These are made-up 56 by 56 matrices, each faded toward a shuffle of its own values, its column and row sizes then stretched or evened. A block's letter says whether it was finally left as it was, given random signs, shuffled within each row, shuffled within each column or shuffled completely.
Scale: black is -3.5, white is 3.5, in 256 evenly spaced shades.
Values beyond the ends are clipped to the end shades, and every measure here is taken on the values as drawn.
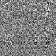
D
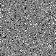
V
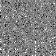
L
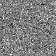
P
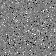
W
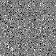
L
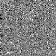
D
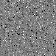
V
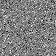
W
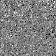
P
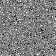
W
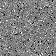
W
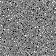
W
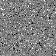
P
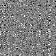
D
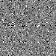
L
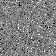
W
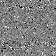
P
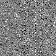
V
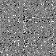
L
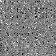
D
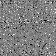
P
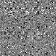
D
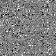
D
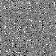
D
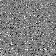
P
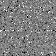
P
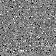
P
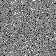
W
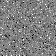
W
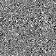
L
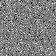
W
